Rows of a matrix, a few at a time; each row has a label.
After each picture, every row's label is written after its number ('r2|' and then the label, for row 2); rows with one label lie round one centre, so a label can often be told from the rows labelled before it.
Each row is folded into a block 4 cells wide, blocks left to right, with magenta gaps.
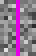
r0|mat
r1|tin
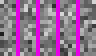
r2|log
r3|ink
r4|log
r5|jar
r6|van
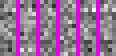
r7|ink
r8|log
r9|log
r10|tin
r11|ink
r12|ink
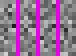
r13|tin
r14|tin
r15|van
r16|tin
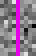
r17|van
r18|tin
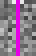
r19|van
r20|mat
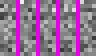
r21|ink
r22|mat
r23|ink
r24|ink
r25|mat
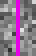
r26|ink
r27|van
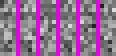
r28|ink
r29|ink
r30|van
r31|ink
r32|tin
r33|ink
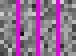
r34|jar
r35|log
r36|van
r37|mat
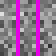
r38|jar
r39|jar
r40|jar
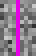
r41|ink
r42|tin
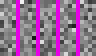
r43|jar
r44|mat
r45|jar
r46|tin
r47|mat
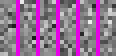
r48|tin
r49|mat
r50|van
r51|jar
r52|log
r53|log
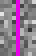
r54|jar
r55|van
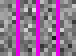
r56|jar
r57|ink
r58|mat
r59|jar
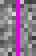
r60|log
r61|mat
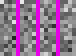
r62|mat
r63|mat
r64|tin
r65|ink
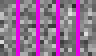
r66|jar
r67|tin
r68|tin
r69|log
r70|log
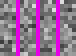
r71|ink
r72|tin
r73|ink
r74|mat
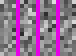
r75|mat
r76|log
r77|van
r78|van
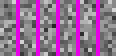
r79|van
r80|jar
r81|tin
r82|log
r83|log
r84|ink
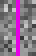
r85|ink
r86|van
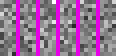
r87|jar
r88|ink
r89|van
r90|tin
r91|mat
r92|van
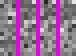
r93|log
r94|van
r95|van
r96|van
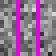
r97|jar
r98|ink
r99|log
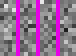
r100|ink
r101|tin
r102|mat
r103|tin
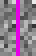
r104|van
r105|van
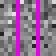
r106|log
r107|mat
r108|van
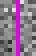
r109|ink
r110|mat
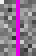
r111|mat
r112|jar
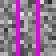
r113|tin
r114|jar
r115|mat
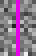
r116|tin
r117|tin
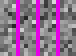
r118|tin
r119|van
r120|van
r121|ink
